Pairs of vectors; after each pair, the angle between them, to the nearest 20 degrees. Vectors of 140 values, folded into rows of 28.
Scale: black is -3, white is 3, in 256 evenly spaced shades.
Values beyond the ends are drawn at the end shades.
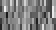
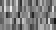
60 degrees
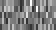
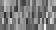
60 degrees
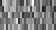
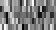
60 degrees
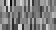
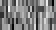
80 degrees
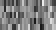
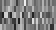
80 degrees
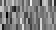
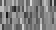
20 degrees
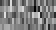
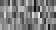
20 degrees
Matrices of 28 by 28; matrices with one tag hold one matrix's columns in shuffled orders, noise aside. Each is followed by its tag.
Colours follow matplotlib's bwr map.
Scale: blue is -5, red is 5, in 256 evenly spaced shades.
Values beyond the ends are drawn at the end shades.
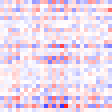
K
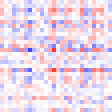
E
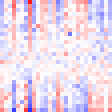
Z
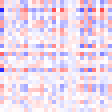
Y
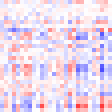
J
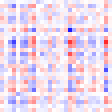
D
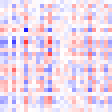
D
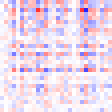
Y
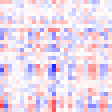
J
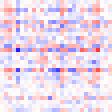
E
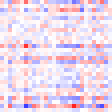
K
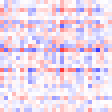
E
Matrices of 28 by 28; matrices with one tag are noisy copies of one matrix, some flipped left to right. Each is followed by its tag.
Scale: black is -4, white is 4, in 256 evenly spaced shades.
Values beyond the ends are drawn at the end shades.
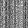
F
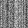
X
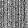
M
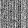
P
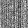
P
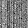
P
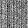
P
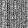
P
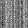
F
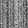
X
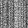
X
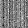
M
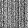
M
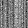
X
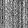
F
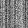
F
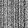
M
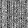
P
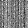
M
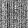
P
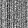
P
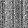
F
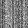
F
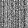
M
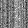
X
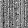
M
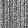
M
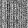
P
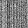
P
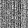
P
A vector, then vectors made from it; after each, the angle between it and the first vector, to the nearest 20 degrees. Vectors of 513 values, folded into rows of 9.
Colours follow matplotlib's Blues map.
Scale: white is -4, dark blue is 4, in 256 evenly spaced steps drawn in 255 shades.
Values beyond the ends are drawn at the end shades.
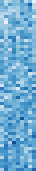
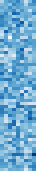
100 degrees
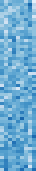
20 degrees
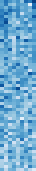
160 degrees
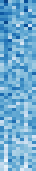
120 degrees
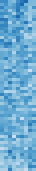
120 degrees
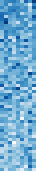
160 degrees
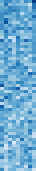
160 degrees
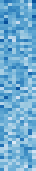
160 degrees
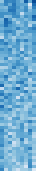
140 degrees
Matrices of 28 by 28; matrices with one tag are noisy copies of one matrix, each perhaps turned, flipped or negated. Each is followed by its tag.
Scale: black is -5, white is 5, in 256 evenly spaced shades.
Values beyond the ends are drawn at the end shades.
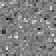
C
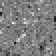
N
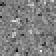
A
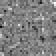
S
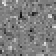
A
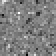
S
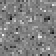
C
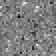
C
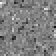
S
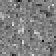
N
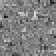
A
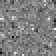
S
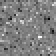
C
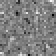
S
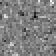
A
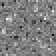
C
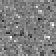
C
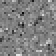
N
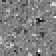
A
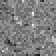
N
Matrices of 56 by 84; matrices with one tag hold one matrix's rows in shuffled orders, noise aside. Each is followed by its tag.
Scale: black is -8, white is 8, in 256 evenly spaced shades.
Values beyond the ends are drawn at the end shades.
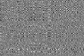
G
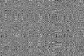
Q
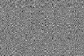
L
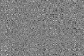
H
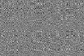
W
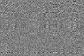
H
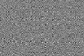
L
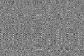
W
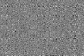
H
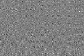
L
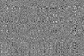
H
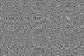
W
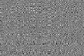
G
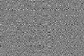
G
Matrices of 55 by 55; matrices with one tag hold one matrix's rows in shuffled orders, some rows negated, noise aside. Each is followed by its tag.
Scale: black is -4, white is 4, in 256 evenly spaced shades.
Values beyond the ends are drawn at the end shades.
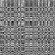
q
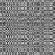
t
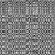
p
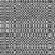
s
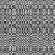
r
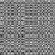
q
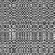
r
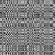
t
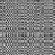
t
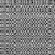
s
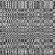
t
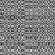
q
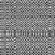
s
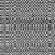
s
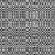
p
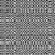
s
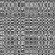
q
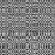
p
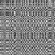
s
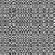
r
